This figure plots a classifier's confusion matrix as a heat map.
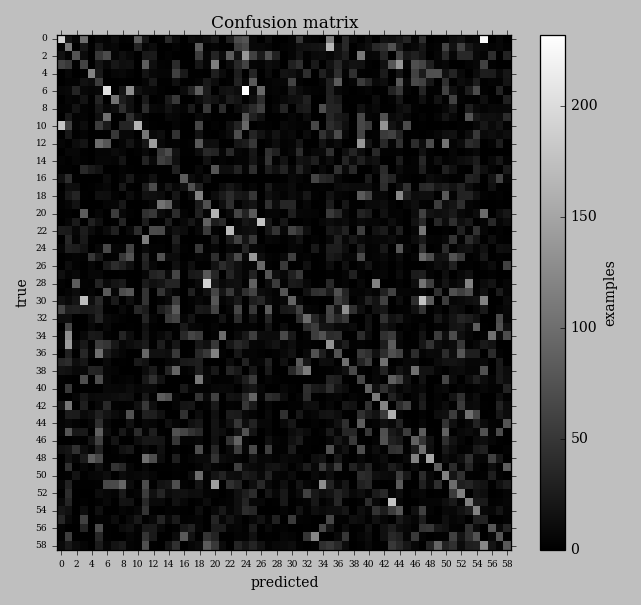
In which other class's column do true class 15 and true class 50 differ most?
18
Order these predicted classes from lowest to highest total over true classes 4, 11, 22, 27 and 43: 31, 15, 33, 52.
33, 52, 31, 15
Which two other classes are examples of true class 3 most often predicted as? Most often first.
44, 20
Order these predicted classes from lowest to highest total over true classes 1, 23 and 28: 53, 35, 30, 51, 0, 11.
0, 30, 51, 11, 53, 35
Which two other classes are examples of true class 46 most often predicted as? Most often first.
23, 42
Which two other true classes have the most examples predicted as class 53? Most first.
28, 43
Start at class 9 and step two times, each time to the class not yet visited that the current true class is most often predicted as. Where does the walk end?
24
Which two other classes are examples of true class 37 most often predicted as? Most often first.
42, 31
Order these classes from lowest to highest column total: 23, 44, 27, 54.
27, 54, 23, 44
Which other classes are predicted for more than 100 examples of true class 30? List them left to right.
3, 47, 55
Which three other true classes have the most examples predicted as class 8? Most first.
51, 29, 25
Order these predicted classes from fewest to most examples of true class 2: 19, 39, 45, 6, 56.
19, 45, 56, 6, 39
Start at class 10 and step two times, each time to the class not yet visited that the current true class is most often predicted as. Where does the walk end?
55
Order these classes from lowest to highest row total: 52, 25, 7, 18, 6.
7, 52, 18, 25, 6
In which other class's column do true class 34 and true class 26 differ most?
1
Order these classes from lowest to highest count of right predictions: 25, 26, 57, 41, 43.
57, 26, 41, 25, 43
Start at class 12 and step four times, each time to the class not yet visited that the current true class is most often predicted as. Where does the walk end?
58
